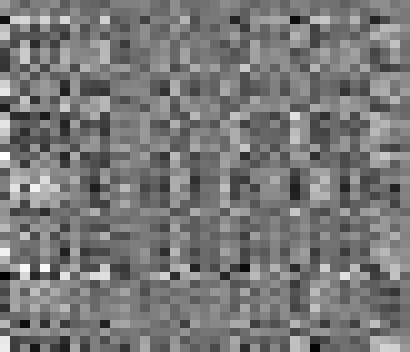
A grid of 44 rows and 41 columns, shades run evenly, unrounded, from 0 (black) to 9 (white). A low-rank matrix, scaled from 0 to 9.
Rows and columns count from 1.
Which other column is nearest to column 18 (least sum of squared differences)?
23
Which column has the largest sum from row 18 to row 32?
1
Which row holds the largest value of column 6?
24
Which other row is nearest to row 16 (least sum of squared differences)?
32
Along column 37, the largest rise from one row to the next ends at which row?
35
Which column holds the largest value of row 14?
7
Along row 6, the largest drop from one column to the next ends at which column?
4
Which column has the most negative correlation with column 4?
40
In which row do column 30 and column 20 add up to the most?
15
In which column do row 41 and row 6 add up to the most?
30
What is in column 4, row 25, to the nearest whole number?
6
